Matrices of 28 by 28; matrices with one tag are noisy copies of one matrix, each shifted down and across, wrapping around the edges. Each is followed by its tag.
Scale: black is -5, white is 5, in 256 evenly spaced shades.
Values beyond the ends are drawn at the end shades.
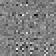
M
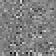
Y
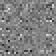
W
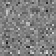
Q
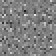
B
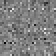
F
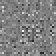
M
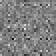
F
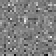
Q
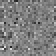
W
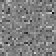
W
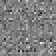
B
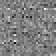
B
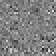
Y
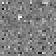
Q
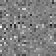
Y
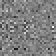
M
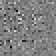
M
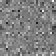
F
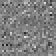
B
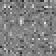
Q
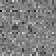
F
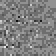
W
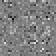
W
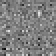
Q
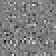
Y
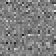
B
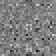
F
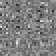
Q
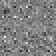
F
